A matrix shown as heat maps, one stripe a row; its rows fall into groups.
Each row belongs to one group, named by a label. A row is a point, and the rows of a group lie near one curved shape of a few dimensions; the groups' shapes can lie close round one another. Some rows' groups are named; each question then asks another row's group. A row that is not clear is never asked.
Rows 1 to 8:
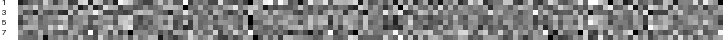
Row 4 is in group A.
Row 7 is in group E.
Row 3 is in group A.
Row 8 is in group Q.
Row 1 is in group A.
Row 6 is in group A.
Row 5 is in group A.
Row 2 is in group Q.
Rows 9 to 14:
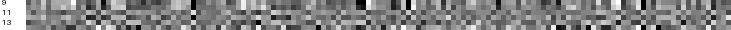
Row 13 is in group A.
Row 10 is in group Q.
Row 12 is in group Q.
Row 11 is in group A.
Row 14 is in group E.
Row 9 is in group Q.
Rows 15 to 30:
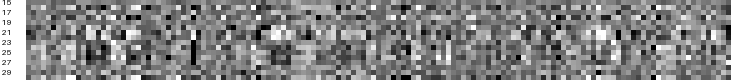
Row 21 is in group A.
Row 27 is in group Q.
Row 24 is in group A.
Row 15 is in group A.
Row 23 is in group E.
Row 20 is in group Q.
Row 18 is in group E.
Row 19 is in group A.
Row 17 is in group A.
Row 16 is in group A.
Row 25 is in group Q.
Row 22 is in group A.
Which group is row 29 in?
A
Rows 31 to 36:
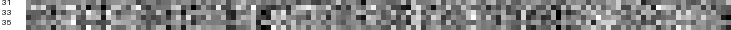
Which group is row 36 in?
Q
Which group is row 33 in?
Q
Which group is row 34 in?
Q
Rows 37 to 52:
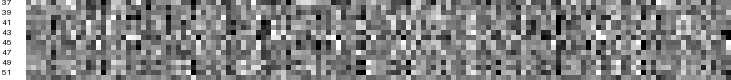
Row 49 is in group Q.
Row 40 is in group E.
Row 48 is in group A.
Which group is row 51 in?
Q
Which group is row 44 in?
A
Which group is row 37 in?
A
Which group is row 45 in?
E
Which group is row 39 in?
E
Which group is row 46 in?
E
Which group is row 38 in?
E
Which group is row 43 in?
Q
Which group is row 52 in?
A
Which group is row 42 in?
Q
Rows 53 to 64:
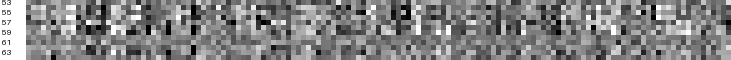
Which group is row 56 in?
A
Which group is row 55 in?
Q
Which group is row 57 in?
Q
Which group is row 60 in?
A
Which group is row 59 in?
E
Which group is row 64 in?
Q
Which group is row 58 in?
E
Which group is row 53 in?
E
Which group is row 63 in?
E
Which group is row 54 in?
A
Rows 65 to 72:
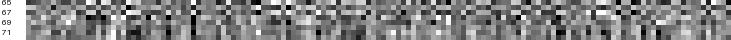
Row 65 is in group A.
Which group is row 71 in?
E
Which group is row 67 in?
A
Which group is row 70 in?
E
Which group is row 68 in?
E
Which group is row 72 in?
E
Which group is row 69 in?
A
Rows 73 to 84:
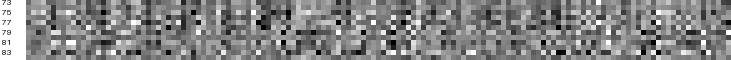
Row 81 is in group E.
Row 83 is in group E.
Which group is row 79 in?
E
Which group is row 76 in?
Q
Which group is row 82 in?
E
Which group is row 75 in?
A
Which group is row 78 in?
Q
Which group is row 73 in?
A
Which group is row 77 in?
A
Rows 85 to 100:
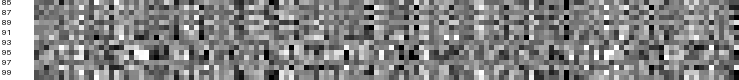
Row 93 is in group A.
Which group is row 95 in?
A
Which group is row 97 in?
A
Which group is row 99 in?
Q
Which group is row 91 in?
E
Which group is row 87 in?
A
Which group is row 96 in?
A
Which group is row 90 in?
Q
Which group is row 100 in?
Q
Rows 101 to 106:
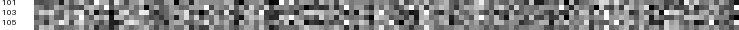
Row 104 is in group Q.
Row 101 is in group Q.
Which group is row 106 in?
A
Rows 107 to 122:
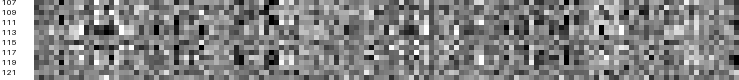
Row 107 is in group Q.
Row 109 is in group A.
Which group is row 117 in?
Q
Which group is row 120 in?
A
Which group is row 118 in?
Q
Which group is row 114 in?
A
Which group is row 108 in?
A
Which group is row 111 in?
Q
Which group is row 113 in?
E
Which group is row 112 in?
E
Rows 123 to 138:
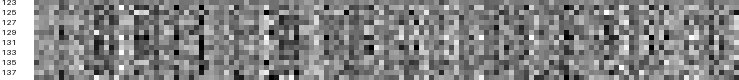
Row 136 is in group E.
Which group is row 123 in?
A
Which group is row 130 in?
E
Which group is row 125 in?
A
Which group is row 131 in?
Q
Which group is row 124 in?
E
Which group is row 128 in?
Q
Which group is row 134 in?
Q
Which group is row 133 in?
E
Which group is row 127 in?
Q
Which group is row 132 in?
Q
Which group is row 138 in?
Q
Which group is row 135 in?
A
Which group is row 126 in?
Q
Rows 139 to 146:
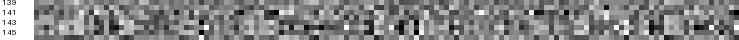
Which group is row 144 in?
E
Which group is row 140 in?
A
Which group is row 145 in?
Q
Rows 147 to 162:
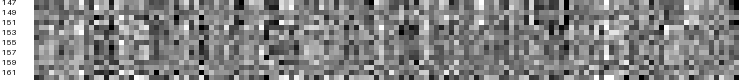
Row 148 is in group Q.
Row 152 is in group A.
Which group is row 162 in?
A
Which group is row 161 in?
E
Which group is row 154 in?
A
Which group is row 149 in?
A
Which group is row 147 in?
Q
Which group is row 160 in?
A
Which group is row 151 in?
Q
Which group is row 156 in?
A
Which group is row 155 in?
E
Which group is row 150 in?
E
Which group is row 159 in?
Q
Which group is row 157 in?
A
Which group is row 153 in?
E
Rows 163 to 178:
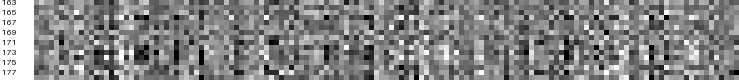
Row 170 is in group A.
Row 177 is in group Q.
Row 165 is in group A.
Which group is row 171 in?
Q
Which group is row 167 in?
E
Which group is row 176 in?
E
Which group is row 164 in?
E
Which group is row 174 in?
E
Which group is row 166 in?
E
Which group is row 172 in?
E
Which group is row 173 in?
E
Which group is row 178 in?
Q
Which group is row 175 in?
E
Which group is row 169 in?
A
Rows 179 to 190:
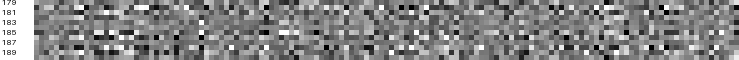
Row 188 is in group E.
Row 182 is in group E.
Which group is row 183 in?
A
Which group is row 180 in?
A
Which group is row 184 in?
A
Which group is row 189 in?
E
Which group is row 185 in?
A
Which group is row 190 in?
Q
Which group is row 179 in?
Q
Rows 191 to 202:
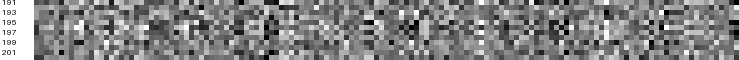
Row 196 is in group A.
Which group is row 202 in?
A
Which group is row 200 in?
E
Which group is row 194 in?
Q
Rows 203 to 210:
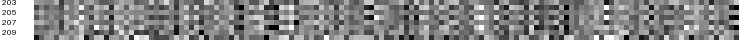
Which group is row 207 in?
A
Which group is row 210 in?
A
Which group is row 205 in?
A
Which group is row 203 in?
Q
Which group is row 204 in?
Q
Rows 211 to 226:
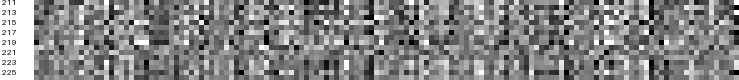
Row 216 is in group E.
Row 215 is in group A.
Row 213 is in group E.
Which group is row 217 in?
Q
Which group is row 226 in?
E
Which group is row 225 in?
Q
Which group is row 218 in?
A
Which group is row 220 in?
A
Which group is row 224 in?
E
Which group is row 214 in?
Q
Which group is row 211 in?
E
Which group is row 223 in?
E
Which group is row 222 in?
E
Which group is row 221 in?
A
